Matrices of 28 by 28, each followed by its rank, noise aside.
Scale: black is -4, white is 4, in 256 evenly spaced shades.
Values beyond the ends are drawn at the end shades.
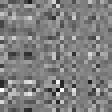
two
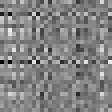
two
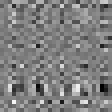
two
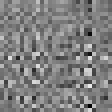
three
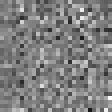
six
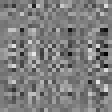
three
